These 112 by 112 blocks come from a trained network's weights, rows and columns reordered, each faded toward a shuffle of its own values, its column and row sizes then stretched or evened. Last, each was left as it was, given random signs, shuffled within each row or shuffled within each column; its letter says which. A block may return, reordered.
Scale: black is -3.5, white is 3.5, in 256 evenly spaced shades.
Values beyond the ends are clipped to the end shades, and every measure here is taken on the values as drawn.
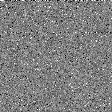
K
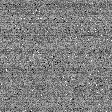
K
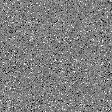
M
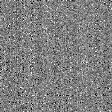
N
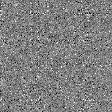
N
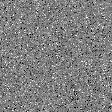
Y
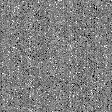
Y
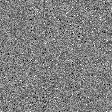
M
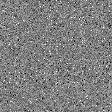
M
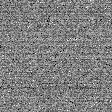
K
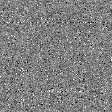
M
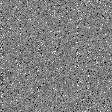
Y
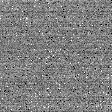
N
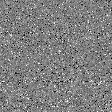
K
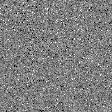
M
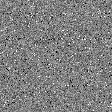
K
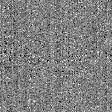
N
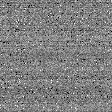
N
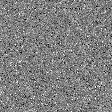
K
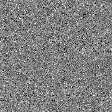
M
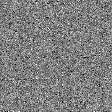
M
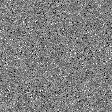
K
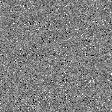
M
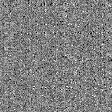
N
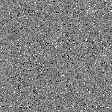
M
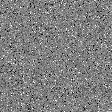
Y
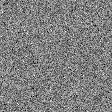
Y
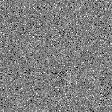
N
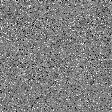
K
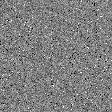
Y
